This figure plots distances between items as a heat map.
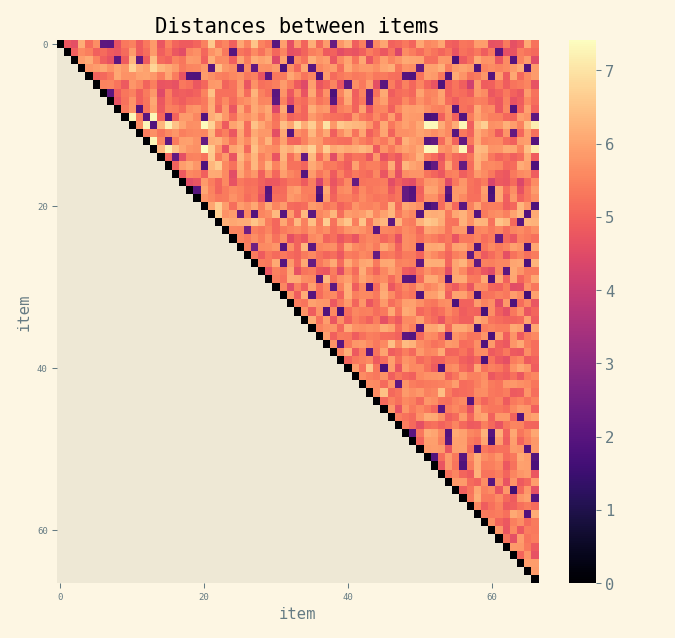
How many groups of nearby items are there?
15
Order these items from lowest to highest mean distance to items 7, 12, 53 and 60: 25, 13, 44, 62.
62, 44, 25, 13
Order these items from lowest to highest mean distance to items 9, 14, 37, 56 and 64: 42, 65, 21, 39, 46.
39, 46, 42, 65, 21
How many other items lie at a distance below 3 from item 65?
8
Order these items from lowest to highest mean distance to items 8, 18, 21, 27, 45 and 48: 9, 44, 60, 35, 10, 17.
60, 35, 17, 44, 9, 10
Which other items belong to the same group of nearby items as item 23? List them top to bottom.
26, 44, 57
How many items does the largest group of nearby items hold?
9
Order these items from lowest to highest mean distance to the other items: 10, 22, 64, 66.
66, 64, 22, 10
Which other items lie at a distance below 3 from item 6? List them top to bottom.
0, 7, 30, 38, 43
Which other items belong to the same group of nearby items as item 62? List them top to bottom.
28
